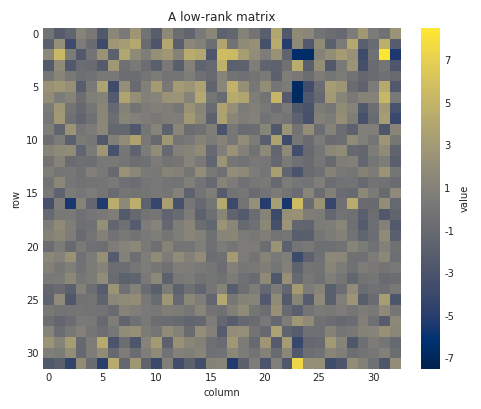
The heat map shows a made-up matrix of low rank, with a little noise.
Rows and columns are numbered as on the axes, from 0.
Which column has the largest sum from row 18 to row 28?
31
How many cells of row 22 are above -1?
32
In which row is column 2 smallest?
16
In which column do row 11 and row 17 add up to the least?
21
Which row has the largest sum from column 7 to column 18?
2
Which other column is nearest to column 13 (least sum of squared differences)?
1
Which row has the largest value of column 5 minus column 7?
29
